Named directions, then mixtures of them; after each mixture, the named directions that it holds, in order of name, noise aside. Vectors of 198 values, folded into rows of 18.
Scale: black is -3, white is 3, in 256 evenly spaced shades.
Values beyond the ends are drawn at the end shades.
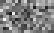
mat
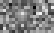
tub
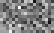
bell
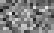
mat.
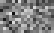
mat.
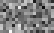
bell, tub.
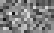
mat.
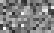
mat, tub.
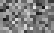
bell, mat, tub.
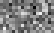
bell, tub.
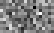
bell, mat, tub.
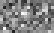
bell, mat, tub.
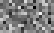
bell, mat, tub.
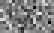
bell, mat, tub.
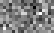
bell, tub.
